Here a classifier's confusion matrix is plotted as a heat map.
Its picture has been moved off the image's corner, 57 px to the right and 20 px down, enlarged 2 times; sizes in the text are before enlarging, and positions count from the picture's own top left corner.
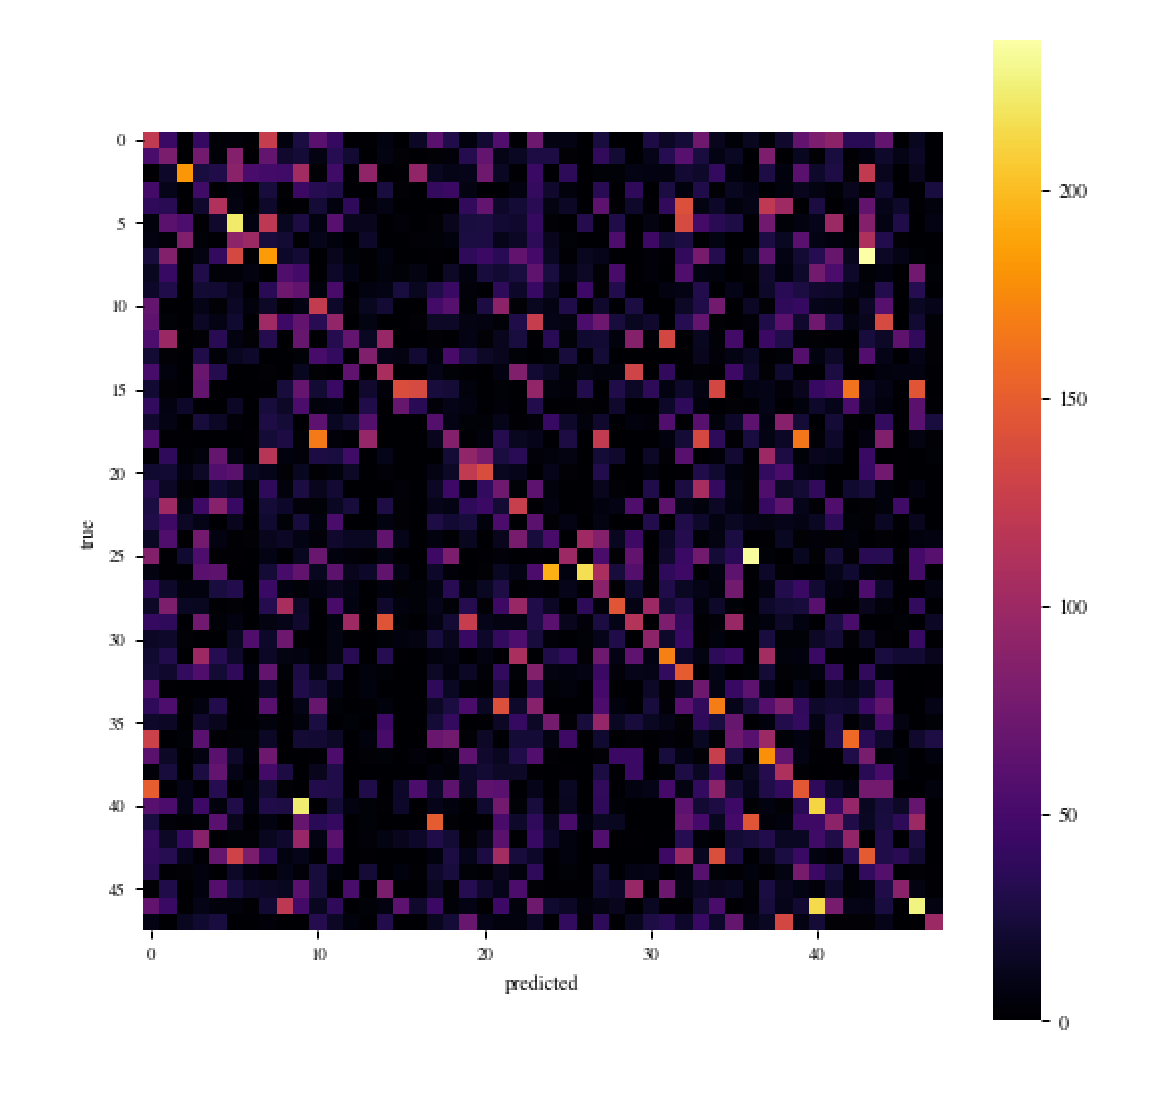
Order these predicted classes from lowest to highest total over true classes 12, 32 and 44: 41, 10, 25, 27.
25, 10, 41, 27
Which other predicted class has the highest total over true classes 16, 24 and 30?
22
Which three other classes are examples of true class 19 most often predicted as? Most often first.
7, 37, 20
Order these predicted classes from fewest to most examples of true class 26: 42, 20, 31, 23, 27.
20, 42, 31, 23, 27
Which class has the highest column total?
0
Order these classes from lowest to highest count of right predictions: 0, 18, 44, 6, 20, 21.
44, 21, 18, 6, 0, 20
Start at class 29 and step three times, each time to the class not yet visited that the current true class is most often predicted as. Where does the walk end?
1
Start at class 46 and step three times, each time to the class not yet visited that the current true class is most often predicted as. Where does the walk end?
8
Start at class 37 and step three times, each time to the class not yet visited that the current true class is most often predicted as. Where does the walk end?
33
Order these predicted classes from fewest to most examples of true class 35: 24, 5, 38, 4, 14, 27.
5, 4, 38, 14, 24, 27
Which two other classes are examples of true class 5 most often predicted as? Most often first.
32, 7
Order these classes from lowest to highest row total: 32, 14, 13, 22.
13, 14, 32, 22
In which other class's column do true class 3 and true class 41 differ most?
36
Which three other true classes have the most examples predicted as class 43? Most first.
7, 2, 6
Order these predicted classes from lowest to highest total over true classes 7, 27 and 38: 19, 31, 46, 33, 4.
46, 31, 19, 33, 4
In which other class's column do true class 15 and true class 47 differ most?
42
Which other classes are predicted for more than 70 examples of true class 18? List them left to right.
10, 13, 27, 33, 39, 44
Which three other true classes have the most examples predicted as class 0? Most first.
39, 36, 25
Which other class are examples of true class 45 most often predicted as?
29
